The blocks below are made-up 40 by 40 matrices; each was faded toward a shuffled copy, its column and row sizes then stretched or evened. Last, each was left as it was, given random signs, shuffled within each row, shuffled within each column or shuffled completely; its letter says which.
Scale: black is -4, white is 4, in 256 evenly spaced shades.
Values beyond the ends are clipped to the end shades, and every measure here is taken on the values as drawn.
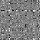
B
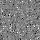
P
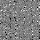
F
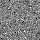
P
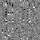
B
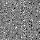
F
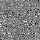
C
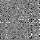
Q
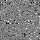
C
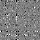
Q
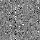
F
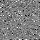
C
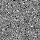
P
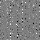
F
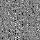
F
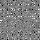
Q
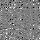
Q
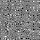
B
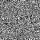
C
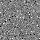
P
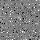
C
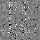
Q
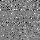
C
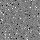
P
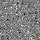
P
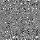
B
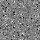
F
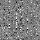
F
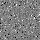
P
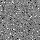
P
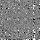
Q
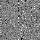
F
